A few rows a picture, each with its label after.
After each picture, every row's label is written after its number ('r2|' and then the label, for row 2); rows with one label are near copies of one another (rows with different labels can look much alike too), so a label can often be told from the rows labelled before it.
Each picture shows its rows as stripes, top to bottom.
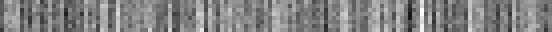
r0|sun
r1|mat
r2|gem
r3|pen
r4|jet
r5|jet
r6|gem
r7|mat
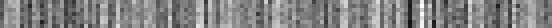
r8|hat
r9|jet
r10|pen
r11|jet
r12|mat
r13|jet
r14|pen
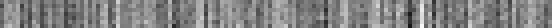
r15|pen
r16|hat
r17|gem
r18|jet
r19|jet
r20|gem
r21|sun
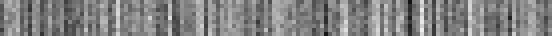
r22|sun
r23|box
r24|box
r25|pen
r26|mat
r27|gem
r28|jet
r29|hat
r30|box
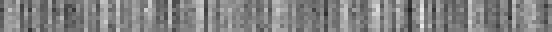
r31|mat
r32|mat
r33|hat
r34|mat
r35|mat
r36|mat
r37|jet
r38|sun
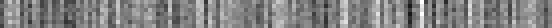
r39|hat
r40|box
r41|mat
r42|hat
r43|gem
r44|box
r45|hat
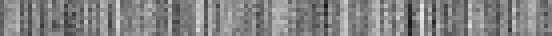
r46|mat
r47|gem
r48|pen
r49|gem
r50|jet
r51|pen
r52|box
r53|pen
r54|jet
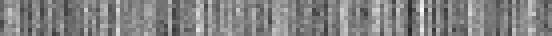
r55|sun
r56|gem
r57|sun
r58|sun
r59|sun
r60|hat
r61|mat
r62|pen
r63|pen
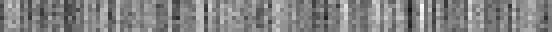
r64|sun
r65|hat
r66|jet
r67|box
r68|gem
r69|hat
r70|box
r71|mat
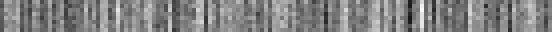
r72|sun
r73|mat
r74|pen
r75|gem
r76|jet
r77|mat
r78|mat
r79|mat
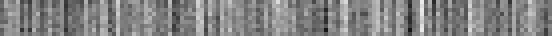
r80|pen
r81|pen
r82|gem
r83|sun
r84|gem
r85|gem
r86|sun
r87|gem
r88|mat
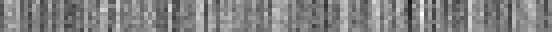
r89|sun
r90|mat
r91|mat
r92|hat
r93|pen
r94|mat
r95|box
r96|pen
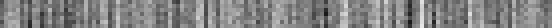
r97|gem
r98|hat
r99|gem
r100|box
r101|pen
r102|jet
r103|box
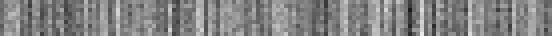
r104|gem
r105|box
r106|pen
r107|box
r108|box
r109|gem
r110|pen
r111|mat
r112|sun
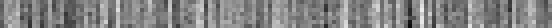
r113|mat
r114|mat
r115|mat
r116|jet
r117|sun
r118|jet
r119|box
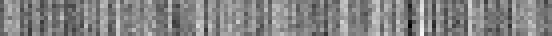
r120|mat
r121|box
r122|hat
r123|sun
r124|mat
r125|sun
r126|pen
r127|jet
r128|gem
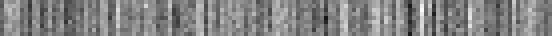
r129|jet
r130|jet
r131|sun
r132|sun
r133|box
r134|gem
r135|sun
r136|hat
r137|jet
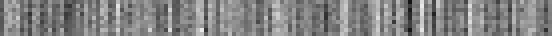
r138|jet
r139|box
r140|mat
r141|box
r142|hat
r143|box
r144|hat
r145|mat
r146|sun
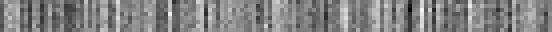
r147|pen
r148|box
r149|jet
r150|mat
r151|box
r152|box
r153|hat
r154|mat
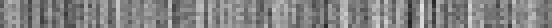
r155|box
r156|pen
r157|sun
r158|jet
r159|sun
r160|box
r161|hat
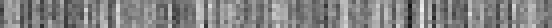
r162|sun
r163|pen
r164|pen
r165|pen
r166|pen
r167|gem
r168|jet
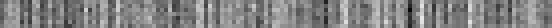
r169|gem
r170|sun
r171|pen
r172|hat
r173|gem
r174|gem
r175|box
